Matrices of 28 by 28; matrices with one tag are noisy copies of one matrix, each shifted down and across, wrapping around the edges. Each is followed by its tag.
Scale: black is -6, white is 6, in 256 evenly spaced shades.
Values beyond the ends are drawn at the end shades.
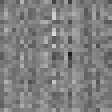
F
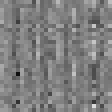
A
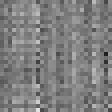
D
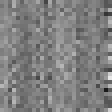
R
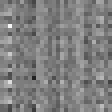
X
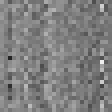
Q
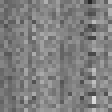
R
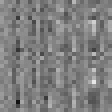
A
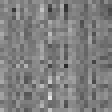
F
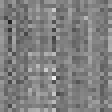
D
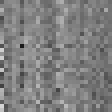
Q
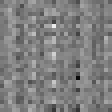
X
